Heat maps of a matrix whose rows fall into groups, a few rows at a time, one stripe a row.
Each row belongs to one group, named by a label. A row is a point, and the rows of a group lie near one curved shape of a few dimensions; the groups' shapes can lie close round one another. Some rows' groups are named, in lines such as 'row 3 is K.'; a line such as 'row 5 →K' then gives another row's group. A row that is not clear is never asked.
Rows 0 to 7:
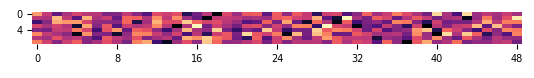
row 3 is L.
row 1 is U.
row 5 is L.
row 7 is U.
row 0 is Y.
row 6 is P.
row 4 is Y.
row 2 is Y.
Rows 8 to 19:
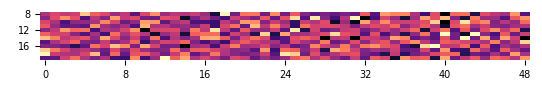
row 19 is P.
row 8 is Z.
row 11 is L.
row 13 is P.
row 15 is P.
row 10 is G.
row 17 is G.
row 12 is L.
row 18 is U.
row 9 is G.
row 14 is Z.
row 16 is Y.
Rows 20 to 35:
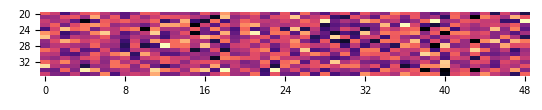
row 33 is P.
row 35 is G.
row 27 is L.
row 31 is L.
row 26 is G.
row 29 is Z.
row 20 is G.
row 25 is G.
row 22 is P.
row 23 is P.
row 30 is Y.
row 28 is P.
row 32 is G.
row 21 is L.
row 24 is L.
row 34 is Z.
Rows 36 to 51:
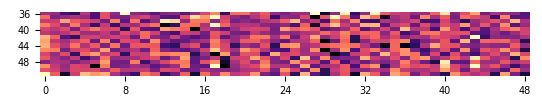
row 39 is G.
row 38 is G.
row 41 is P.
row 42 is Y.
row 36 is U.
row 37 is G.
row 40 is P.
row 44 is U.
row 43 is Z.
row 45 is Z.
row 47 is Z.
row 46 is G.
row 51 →G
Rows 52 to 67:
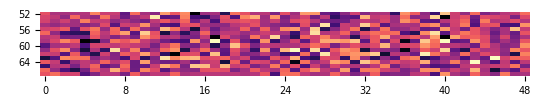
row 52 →P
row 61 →G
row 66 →Y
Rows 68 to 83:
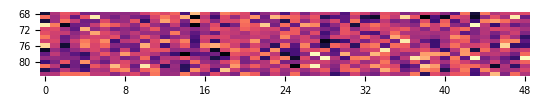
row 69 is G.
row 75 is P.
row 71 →Y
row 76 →G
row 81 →Y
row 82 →Y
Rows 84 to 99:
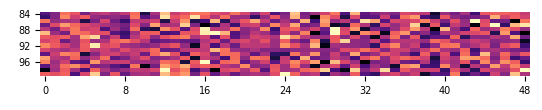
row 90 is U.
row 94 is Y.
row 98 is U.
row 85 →Y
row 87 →L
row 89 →G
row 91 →U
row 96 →L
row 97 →Y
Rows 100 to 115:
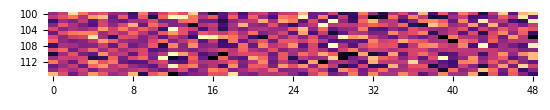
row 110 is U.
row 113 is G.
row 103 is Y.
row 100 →L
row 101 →G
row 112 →G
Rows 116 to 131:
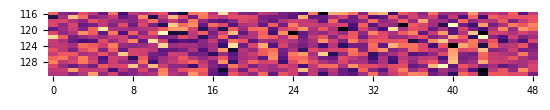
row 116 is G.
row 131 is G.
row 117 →Y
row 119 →P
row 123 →Y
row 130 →L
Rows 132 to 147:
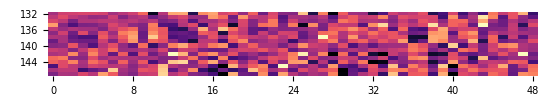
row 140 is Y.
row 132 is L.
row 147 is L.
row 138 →Y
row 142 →G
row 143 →Y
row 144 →G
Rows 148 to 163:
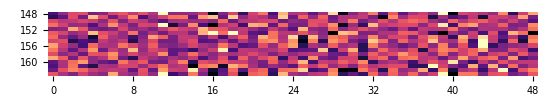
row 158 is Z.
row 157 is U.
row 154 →L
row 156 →Y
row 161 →Y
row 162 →L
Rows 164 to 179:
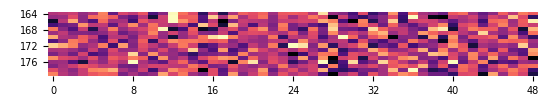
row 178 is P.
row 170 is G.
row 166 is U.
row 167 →Y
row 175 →Z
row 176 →U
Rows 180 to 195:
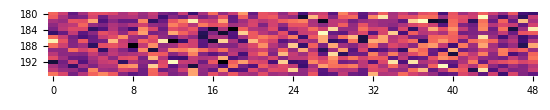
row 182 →Y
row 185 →U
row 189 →Y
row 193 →Y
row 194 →Y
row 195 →G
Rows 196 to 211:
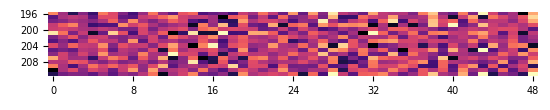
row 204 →L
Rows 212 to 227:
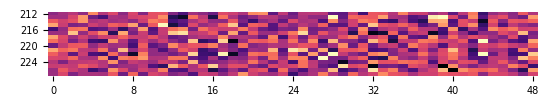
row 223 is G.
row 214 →U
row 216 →Y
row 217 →G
